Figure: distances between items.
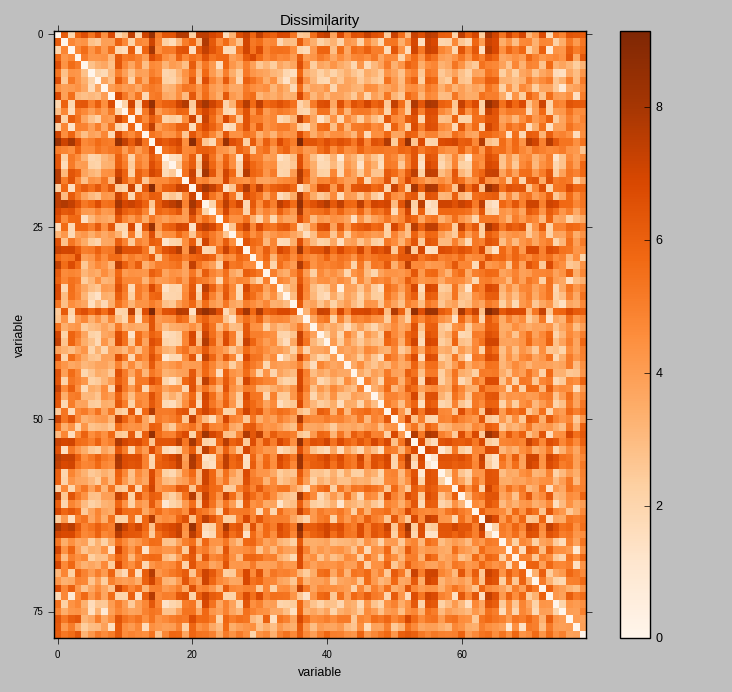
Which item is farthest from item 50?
36
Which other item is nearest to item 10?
12
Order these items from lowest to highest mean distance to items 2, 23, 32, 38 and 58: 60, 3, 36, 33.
33, 3, 60, 36
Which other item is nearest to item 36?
20
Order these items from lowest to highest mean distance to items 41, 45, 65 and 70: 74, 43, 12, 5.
5, 74, 12, 43
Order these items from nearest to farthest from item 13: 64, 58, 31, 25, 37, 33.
58, 31, 33, 37, 64, 25
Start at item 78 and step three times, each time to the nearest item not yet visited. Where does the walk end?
26
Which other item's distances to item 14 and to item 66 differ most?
71
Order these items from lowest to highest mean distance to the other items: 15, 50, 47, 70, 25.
47, 50, 70, 15, 25
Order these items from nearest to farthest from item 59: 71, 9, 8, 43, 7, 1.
9, 7, 71, 43, 1, 8
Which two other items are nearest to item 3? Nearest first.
51, 8
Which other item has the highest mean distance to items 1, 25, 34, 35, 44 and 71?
22
